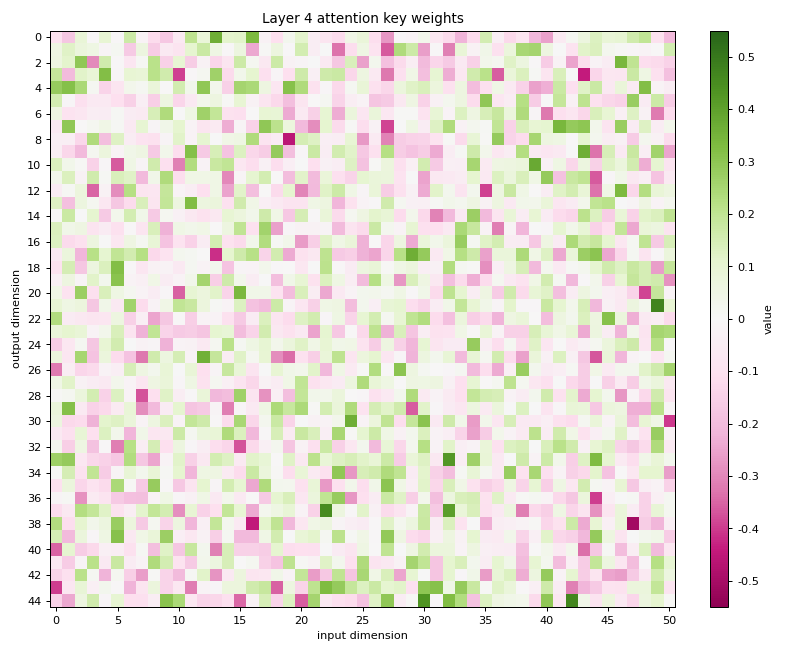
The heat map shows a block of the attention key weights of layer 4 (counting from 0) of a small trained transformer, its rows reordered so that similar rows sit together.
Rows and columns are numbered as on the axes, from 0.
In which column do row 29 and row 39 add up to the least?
29
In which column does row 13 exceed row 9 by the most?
44
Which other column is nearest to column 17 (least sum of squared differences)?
26
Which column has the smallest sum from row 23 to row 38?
7
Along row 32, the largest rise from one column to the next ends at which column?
6
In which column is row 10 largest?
39
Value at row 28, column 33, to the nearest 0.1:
-0.1
